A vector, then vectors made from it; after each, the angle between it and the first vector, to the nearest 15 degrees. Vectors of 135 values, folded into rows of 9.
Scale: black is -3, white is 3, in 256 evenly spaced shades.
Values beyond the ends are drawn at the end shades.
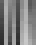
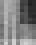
75 degrees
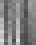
165 degrees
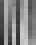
15 degrees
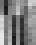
135 degrees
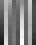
60 degrees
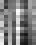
150 degrees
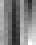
75 degrees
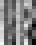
120 degrees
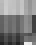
75 degrees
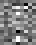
90 degrees
